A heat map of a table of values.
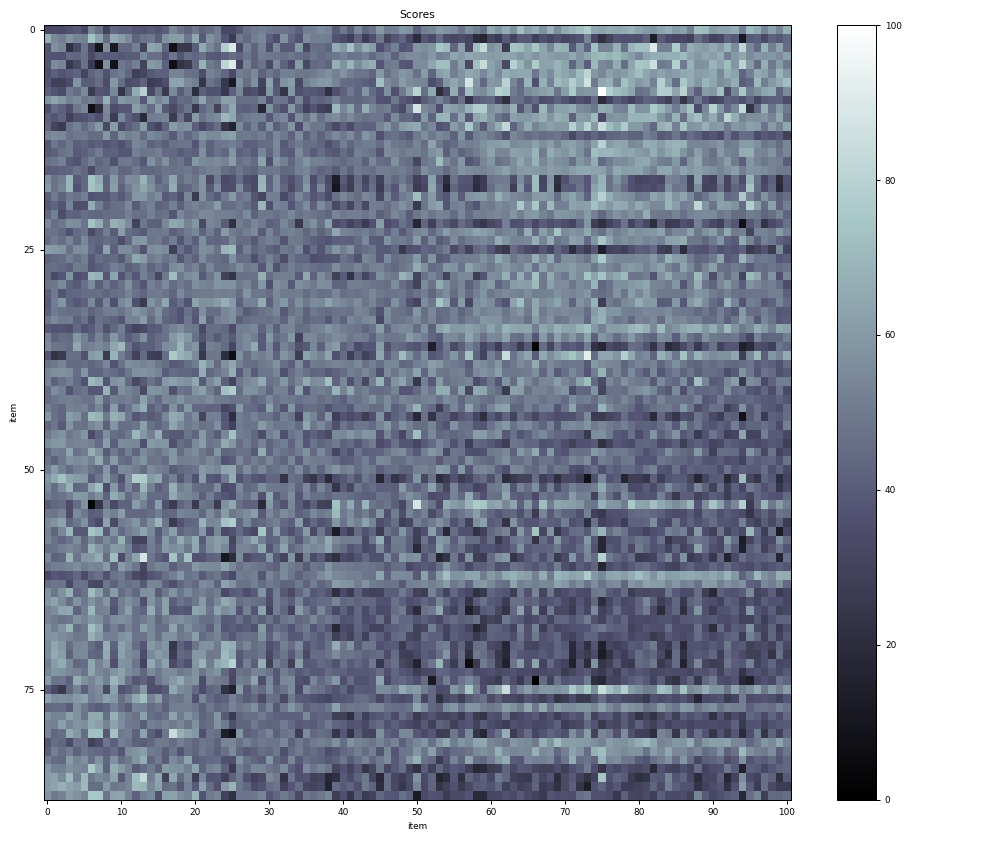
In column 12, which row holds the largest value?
51
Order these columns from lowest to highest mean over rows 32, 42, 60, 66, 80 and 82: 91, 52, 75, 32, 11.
32, 91, 52, 11, 75
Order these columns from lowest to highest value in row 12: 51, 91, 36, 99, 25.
91, 99, 36, 51, 25
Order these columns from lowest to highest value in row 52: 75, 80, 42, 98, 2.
80, 98, 42, 2, 75
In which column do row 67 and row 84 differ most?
58
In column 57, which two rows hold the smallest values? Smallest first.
72, 66
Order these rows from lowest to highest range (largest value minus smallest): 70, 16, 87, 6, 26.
16, 26, 70, 87, 6
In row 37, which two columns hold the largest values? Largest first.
73, 62
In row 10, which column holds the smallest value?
13
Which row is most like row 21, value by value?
30
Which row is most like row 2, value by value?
4
